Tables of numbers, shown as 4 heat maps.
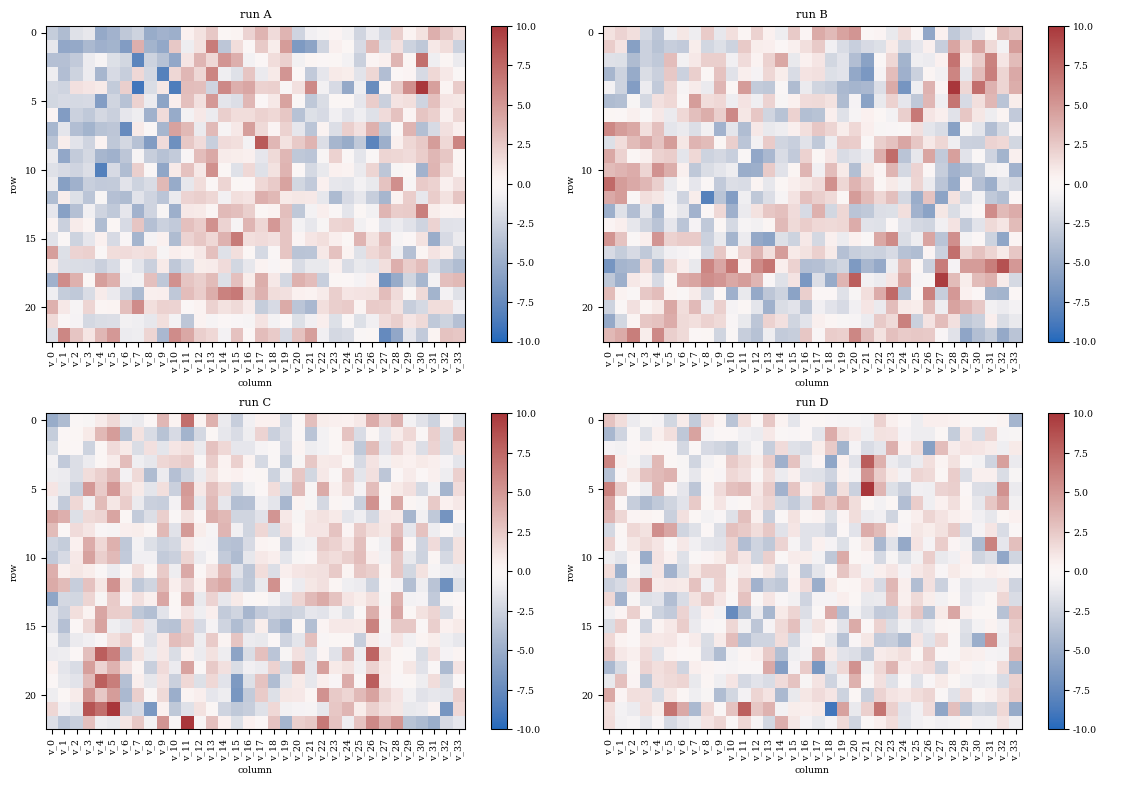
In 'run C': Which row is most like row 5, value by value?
18
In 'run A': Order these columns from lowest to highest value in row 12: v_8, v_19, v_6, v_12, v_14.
v_6, v_8, v_14, v_19, v_12
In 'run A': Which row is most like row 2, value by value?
13
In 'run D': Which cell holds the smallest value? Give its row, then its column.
21, v_18
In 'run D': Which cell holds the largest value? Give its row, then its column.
5, v_21
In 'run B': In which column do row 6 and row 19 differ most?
v_10
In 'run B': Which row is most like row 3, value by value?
2
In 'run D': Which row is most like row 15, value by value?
19
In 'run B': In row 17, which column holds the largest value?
v_32
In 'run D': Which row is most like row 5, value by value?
3
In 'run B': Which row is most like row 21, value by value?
8
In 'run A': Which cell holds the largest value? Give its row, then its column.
4, v_30
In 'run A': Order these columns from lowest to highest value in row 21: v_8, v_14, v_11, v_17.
v_11, v_8, v_14, v_17
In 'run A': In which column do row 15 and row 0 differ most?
v_31
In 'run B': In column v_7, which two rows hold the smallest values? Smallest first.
13, 10
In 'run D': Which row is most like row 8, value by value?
4
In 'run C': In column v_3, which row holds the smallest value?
2
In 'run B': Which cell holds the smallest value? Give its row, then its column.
12, v_8
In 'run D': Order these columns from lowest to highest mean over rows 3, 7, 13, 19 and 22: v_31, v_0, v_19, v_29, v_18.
v_18, v_31, v_29, v_19, v_0
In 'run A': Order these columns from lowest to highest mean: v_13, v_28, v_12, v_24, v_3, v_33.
v_3, v_24, v_33, v_28, v_12, v_13
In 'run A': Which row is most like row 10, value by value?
5
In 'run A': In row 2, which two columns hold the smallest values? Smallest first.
v_7, v_10
